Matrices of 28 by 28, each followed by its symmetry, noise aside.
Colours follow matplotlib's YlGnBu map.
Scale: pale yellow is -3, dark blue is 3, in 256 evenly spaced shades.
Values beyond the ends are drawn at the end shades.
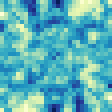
same after a half turn.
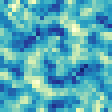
same after a half turn.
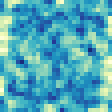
same after a half turn.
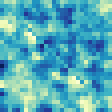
symmetric across the other diagonal.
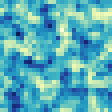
antisymmetric.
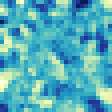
antisymmetric.
